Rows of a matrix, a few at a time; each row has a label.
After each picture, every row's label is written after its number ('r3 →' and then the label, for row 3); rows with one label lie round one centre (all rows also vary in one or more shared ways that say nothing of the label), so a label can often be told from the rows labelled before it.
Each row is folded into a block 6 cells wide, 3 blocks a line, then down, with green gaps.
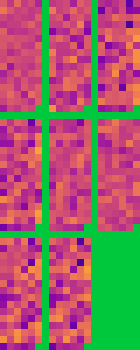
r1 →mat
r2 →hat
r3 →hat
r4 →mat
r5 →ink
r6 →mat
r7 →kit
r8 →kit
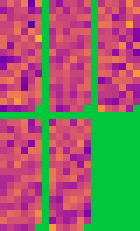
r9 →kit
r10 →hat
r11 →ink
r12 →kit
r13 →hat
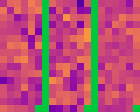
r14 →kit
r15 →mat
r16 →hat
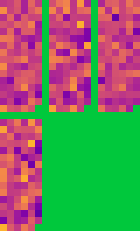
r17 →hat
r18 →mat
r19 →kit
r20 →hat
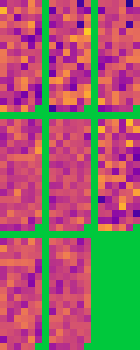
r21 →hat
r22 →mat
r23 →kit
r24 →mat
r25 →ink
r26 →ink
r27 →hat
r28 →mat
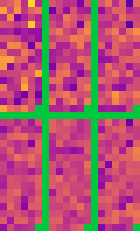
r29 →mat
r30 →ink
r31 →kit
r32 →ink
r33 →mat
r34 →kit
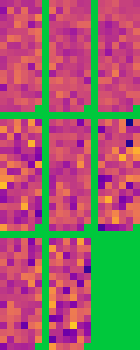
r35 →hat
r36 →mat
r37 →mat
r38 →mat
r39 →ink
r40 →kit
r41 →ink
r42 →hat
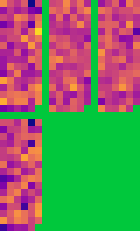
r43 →mat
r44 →mat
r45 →hat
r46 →kit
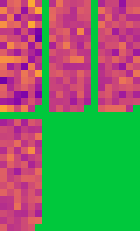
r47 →ink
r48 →kit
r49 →ink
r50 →hat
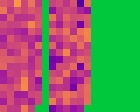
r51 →mat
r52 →kit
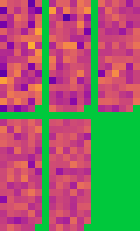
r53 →mat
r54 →kit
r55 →mat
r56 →kit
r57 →ink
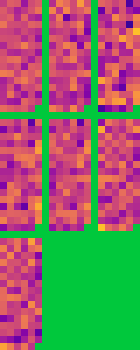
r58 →ink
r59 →kit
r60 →mat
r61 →ink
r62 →ink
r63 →ink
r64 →ink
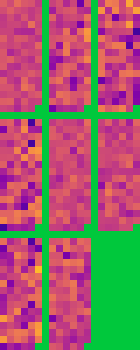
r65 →mat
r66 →kit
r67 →kit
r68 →kit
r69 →kit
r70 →ink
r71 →mat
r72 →kit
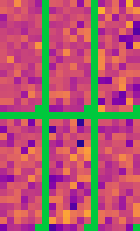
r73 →mat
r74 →kit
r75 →hat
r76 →kit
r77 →kit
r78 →ink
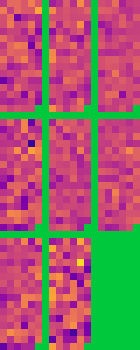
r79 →kit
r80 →hat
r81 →mat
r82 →kit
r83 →kit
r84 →hat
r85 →kit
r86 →hat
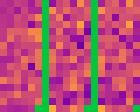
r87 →hat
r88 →hat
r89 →hat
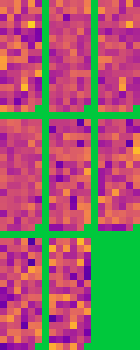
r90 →mat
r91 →kit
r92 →mat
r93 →mat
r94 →hat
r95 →mat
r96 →kit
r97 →ink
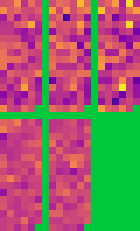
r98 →mat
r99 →kit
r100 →mat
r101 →mat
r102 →ink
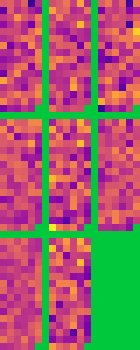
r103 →mat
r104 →mat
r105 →kit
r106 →kit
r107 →ink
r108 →kit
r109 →mat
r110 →kit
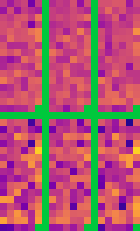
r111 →hat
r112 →hat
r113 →mat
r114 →mat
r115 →hat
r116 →ink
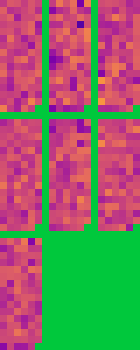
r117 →hat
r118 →kit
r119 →mat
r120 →hat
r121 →hat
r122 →ink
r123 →kit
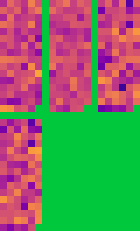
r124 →ink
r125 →mat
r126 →kit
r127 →hat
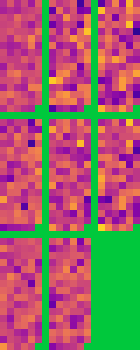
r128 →ink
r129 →mat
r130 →hat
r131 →hat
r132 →mat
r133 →hat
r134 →hat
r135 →kit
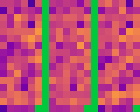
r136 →ink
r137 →hat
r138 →kit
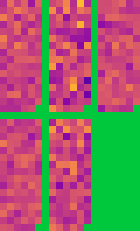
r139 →kit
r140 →mat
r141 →mat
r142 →ink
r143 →kit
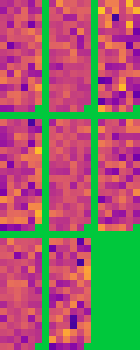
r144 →hat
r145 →kit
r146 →kit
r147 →mat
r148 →ink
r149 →ink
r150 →kit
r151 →kit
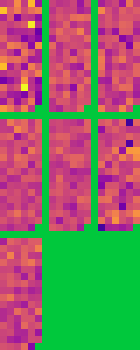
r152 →mat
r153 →hat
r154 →hat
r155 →kit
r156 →ink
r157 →kit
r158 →ink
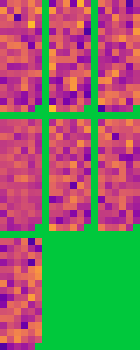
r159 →kit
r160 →hat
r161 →mat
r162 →kit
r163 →ink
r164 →kit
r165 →kit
